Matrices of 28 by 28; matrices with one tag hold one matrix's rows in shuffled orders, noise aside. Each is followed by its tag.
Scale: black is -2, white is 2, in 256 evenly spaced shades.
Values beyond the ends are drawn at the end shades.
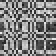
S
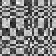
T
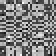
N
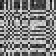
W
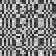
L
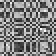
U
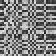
S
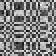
U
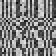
L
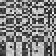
N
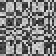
N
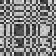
U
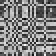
S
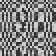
L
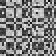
N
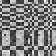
T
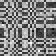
S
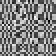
L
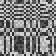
U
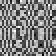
L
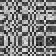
S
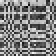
W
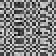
U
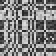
S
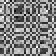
U
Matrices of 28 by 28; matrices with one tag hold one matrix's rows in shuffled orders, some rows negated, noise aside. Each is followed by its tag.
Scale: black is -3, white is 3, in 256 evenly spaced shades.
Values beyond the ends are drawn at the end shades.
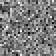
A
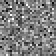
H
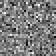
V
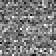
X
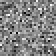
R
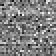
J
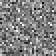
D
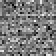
J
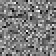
V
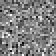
H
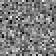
H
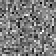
D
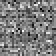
J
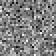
D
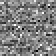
J
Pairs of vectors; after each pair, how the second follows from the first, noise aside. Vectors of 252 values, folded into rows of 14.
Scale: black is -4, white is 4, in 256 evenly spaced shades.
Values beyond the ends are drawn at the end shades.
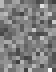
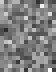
copied.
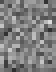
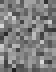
copied.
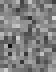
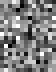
scaled up.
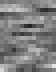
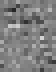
wrapped around, negated, partly zeroed.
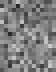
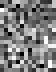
scaled up.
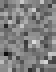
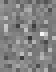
wrapped around, negated, partly zeroed.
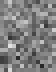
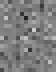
wrapped around, partly zeroed.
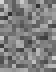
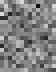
copied.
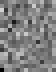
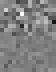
wrapped around, negated, partly zeroed.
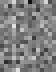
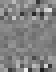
reversed, negated, partly zeroed.
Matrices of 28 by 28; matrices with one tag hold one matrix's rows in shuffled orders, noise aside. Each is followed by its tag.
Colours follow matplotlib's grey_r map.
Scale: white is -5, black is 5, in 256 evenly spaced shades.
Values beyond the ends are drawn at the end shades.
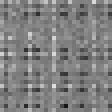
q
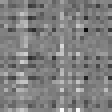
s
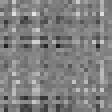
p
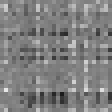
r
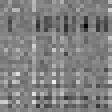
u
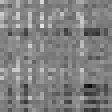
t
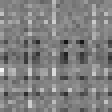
q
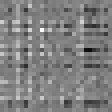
t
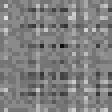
r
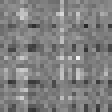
s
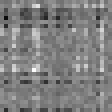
p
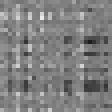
t
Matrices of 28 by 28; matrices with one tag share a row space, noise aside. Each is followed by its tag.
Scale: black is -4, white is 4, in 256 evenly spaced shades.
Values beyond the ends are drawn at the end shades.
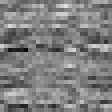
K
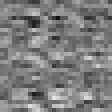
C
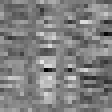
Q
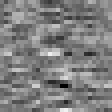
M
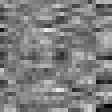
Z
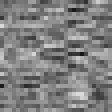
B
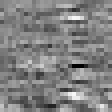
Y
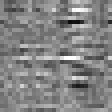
Y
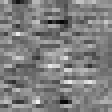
M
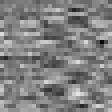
B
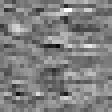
M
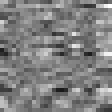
Z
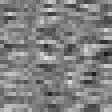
Q
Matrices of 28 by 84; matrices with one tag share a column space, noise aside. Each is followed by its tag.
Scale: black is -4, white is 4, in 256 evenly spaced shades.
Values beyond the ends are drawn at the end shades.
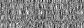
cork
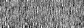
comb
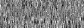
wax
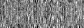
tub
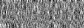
cork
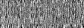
tub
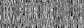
tub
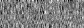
cork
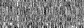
comb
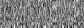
comb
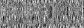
tub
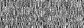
comb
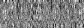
cork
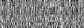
comb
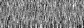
wax
